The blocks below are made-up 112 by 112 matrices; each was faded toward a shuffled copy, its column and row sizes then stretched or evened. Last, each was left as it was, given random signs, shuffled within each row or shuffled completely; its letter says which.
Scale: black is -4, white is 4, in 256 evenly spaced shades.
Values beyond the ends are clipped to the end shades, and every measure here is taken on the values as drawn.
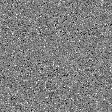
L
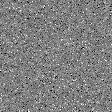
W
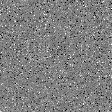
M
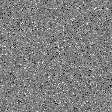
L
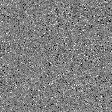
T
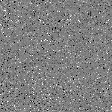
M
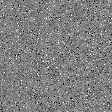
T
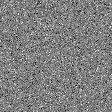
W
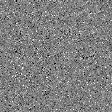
M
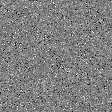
W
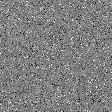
L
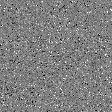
L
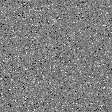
W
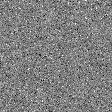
W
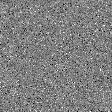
L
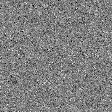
L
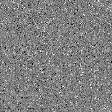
M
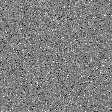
W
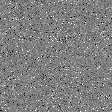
L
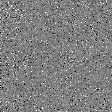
T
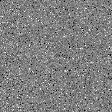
T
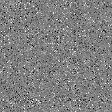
M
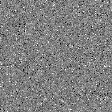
T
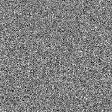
M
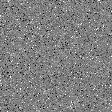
L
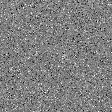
W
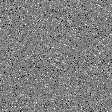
L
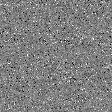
L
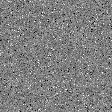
W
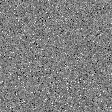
W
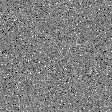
W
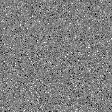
M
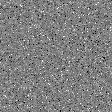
W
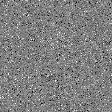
M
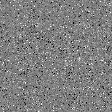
T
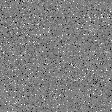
L
